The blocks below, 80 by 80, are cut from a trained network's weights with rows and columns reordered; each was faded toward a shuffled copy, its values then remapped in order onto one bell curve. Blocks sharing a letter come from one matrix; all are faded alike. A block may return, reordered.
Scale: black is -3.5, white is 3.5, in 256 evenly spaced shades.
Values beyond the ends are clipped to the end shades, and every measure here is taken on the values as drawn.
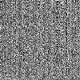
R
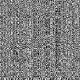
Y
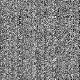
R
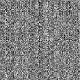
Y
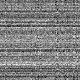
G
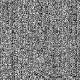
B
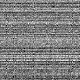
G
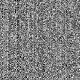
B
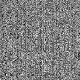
B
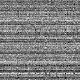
G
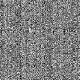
B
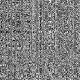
R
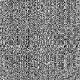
Y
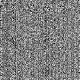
R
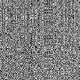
Y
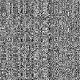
Y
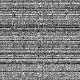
G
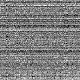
G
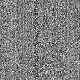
B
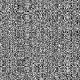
Y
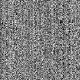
R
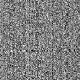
B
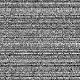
G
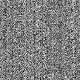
B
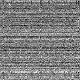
G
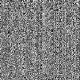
R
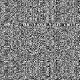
Y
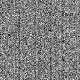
B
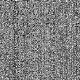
B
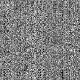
R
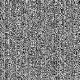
R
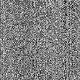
B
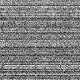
G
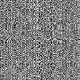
Y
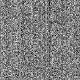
B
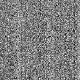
B
